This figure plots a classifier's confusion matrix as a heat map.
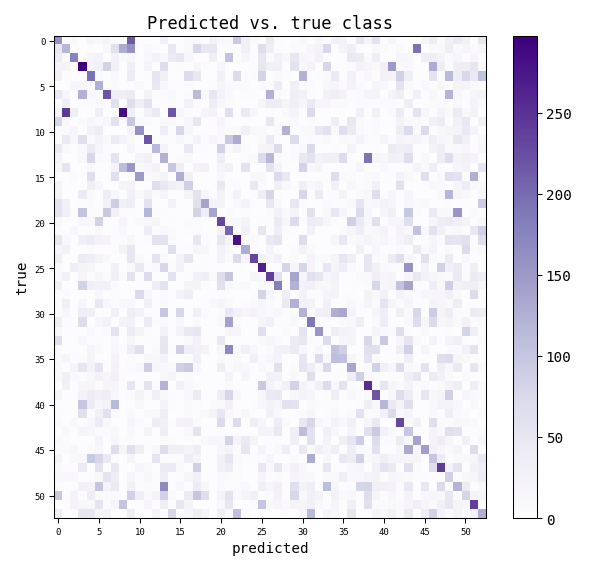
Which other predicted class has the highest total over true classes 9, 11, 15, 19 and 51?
49
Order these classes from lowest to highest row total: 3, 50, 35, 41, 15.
41, 35, 15, 50, 3
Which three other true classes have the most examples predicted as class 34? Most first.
30, 35, 15
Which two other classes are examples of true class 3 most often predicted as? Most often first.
41, 46
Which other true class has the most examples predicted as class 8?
1
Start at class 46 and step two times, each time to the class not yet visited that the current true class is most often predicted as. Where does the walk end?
21
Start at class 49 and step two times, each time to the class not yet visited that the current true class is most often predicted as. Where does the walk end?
38
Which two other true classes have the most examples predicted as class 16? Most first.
36, 4
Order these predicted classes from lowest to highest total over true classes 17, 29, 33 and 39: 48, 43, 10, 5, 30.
10, 5, 43, 30, 48
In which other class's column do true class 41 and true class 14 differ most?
9
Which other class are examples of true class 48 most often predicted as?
6
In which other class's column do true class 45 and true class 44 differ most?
43
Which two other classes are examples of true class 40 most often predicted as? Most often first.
7, 3
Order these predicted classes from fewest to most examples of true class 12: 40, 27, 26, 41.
40, 26, 41, 27
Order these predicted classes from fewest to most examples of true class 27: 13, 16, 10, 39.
10, 16, 13, 39
